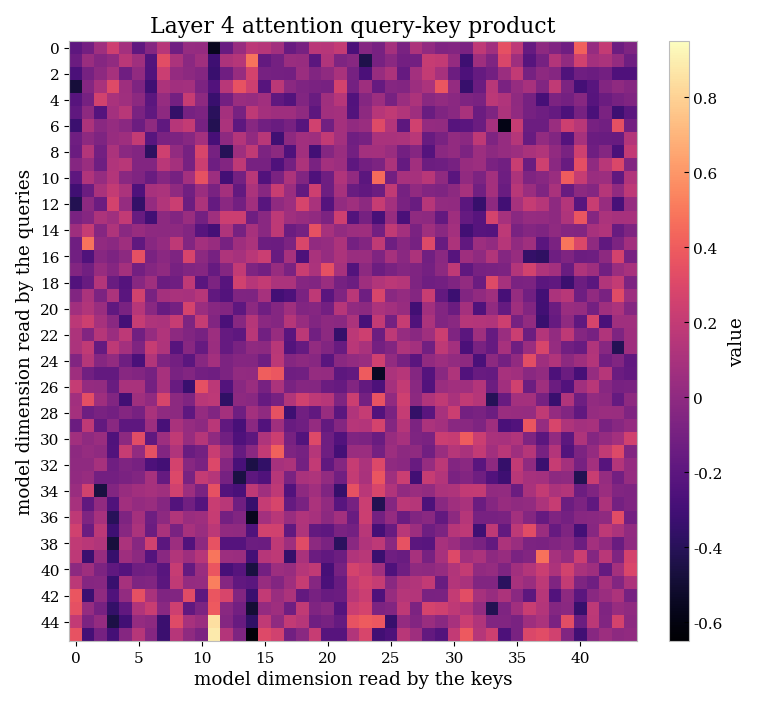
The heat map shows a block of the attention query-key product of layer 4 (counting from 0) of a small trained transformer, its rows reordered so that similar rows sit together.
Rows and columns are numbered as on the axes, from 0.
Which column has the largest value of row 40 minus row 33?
40
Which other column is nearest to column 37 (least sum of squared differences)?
30
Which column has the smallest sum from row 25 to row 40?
3
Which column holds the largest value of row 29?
36
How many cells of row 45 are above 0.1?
18
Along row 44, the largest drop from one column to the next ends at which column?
12
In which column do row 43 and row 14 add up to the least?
33
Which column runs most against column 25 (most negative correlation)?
11
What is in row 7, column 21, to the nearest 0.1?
0.1
